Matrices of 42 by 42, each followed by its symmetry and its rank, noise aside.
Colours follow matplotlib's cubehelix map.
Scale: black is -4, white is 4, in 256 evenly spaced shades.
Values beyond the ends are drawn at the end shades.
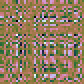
antisymmetric, rank two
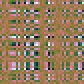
no symmetry, rank one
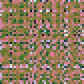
no symmetry, rank three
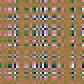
no symmetry, rank one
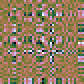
antisymmetric, rank two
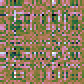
no symmetry, rank three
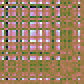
symmetric, rank one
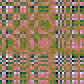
symmetric, rank one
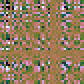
no symmetry, rank two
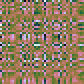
antisymmetric, rank two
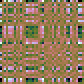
symmetric, rank one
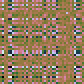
no symmetry, rank one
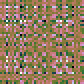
no symmetry, rank two
